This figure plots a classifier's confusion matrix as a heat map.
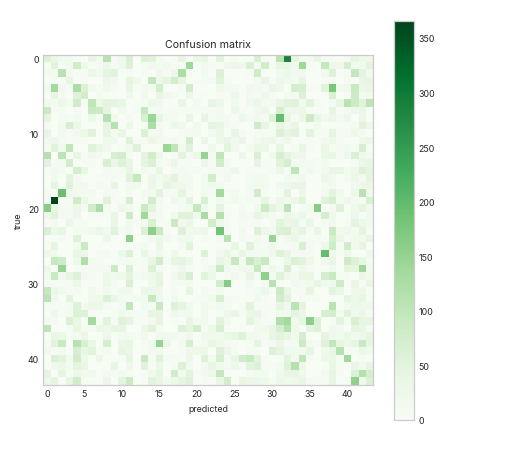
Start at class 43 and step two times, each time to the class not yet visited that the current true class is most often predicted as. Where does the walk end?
33
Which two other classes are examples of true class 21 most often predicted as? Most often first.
13, 23
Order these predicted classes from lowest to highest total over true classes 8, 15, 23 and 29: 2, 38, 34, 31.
2, 34, 38, 31
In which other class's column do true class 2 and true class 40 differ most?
18
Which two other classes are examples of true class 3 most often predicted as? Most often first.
14, 17
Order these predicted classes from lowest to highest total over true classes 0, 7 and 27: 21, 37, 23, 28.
37, 21, 23, 28
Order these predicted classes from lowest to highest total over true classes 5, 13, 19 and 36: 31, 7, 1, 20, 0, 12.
12, 7, 20, 31, 0, 1
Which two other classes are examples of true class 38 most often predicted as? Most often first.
15, 4
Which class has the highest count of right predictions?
23
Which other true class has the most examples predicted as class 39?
30
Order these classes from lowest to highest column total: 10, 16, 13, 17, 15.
16, 10, 17, 13, 15
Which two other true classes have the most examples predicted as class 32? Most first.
0, 35
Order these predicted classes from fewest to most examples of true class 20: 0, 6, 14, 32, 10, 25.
25, 10, 14, 6, 32, 0
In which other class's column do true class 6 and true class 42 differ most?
40
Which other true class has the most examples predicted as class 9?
28
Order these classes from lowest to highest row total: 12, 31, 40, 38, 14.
31, 14, 12, 40, 38
